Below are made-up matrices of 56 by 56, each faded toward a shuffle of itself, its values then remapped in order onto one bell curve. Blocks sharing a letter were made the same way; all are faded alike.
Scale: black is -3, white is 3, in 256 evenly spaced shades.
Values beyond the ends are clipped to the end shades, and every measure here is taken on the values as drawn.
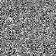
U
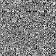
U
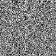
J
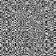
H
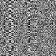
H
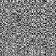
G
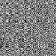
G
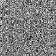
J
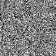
U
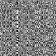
H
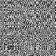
G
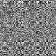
G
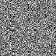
J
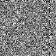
U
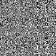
U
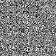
U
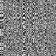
H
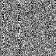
J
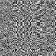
H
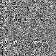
U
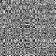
G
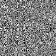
U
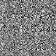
U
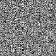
J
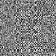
H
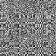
G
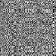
H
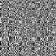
H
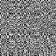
G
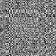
H
